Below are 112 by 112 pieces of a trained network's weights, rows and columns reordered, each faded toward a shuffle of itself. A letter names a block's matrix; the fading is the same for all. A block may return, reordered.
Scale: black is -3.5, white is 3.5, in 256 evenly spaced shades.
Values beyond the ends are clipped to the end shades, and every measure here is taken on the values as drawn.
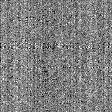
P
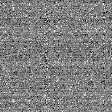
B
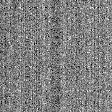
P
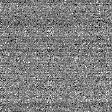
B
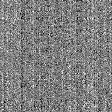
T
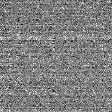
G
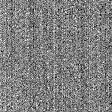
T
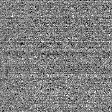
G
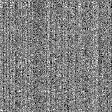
P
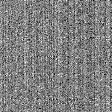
P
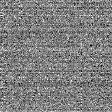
G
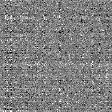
B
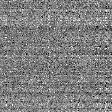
G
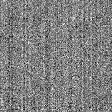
T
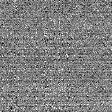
G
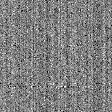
P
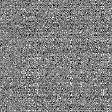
B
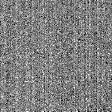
T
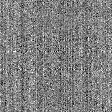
P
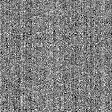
T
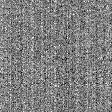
T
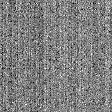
P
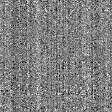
P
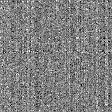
T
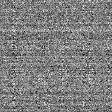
G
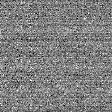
G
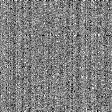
P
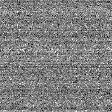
G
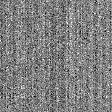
P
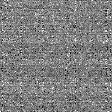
B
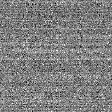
G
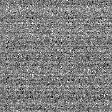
G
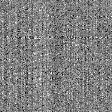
P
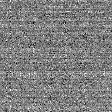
G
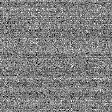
G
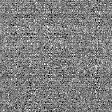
B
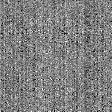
P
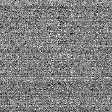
G
